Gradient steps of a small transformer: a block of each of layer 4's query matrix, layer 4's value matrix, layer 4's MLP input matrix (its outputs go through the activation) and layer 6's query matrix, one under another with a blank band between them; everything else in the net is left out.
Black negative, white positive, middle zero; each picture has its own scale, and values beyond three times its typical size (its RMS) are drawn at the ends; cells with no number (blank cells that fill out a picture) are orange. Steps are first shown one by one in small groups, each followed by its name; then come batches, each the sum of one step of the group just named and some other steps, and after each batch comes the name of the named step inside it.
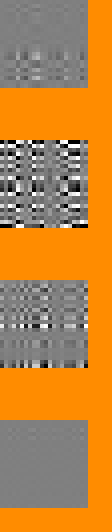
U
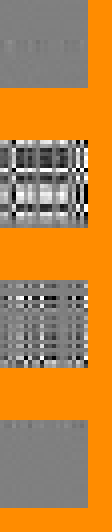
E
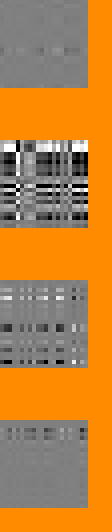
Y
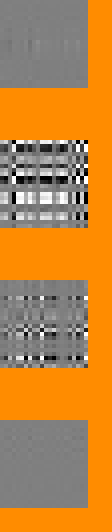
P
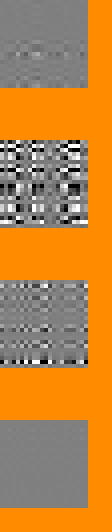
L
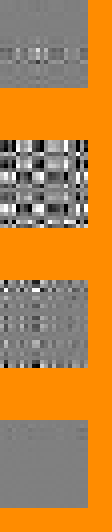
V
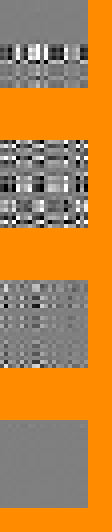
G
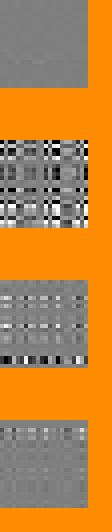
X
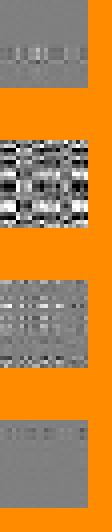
G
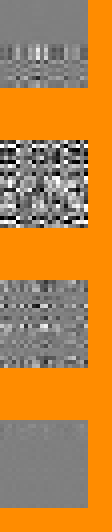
G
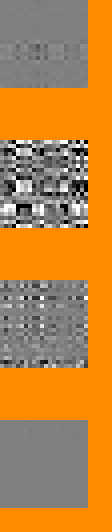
L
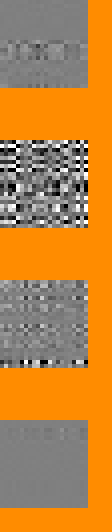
L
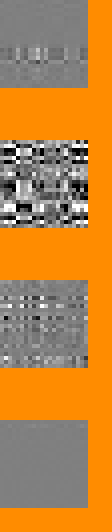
G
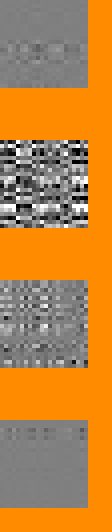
U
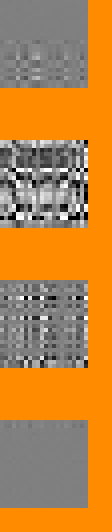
E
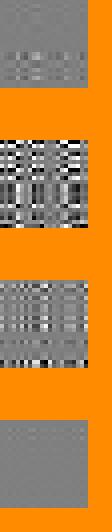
U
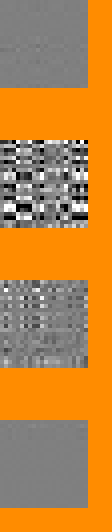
V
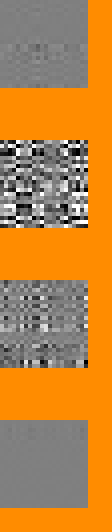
U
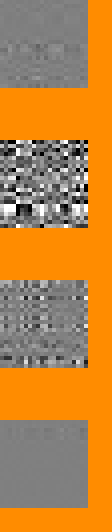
U
